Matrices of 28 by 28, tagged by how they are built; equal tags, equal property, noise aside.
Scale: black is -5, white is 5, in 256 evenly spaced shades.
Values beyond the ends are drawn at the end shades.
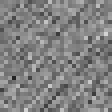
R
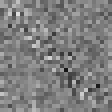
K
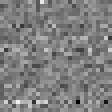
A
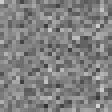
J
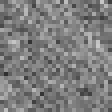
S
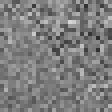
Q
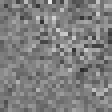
Q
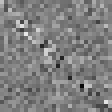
K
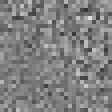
Q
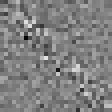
K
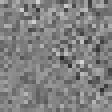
Q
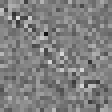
K
